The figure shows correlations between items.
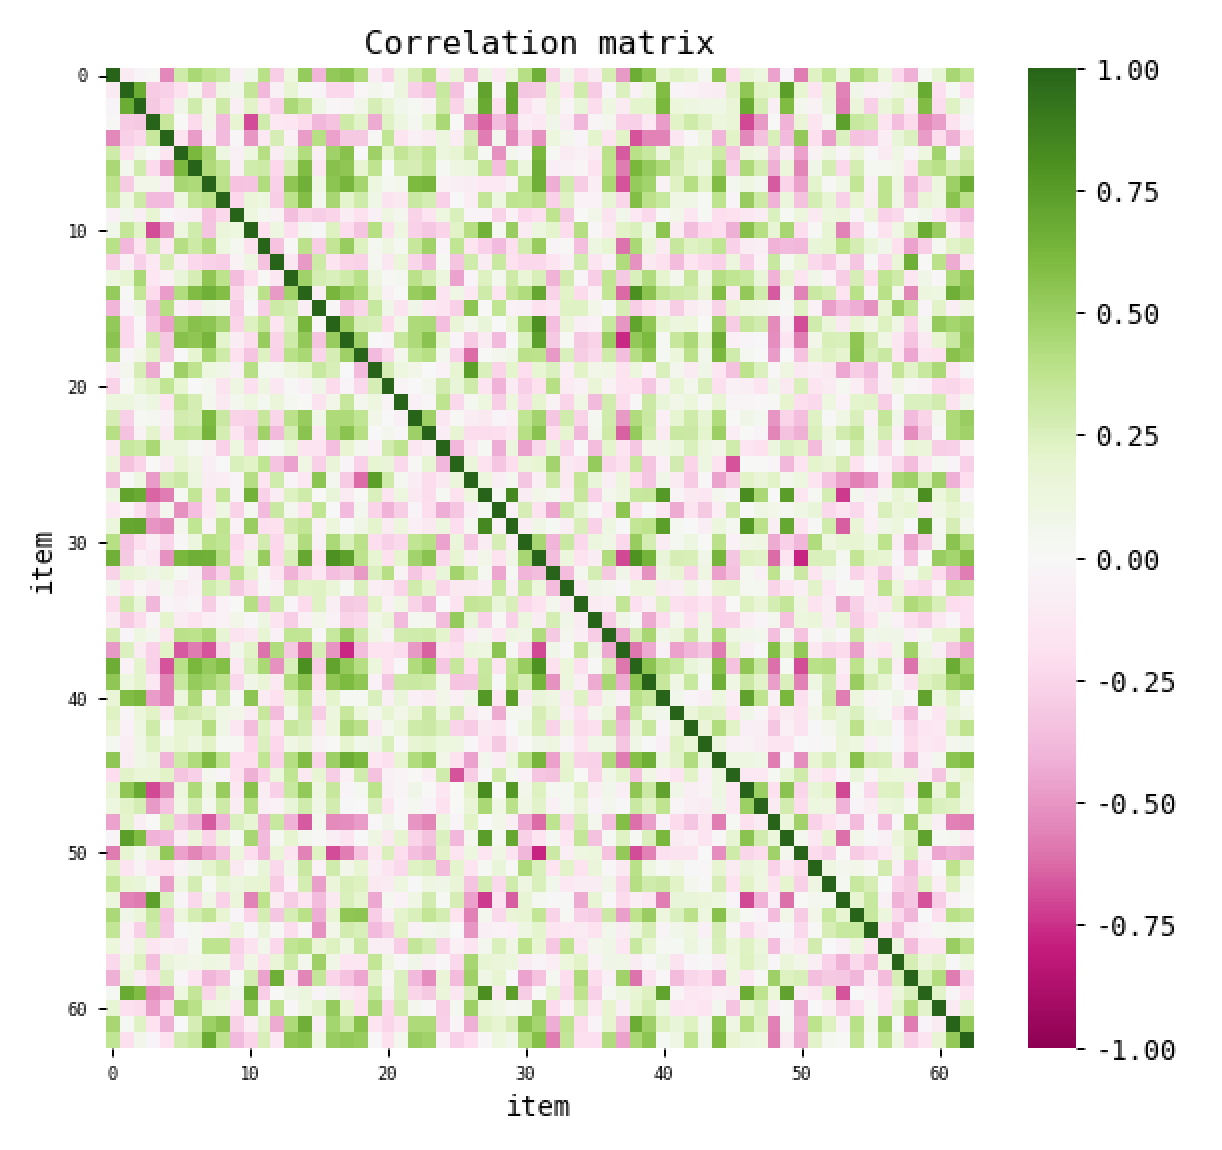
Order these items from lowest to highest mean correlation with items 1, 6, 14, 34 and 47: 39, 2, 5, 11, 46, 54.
11, 54, 5, 39, 2, 46
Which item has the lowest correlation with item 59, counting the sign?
53
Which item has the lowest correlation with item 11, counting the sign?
37
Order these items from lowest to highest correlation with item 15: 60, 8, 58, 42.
42, 8, 60, 58
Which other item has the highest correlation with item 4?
50
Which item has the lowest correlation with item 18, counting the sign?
26
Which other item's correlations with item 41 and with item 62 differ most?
32
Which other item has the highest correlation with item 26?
19
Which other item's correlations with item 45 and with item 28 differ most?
24
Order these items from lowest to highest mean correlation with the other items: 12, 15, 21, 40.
12, 15, 21, 40
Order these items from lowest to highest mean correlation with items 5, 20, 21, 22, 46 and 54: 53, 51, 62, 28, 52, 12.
28, 12, 53, 51, 52, 62
